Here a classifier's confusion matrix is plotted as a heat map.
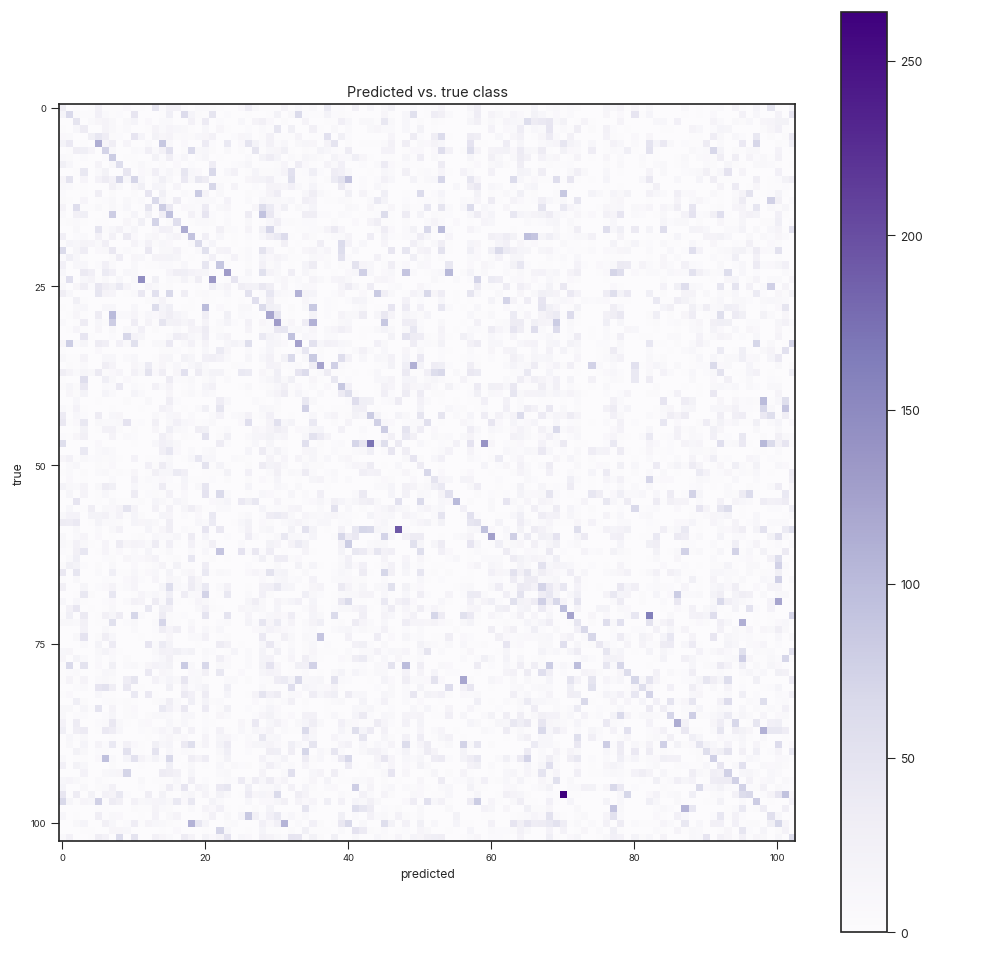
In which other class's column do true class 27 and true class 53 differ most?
62
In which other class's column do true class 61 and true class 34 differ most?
40
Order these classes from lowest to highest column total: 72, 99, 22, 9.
9, 99, 22, 72
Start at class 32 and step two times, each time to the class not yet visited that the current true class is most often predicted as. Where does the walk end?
21
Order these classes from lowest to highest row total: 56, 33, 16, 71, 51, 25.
16, 51, 56, 25, 33, 71
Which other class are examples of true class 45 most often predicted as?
69
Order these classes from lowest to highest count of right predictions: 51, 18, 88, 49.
88, 49, 51, 18
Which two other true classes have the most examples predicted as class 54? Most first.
23, 81
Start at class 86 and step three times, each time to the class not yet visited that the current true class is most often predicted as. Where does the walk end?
100
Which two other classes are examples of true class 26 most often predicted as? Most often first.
33, 44
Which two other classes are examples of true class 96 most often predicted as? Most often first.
70, 101
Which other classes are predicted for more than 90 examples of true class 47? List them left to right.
43, 59, 98
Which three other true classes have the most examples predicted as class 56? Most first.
80, 89, 71
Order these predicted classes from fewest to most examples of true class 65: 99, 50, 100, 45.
99, 100, 50, 45
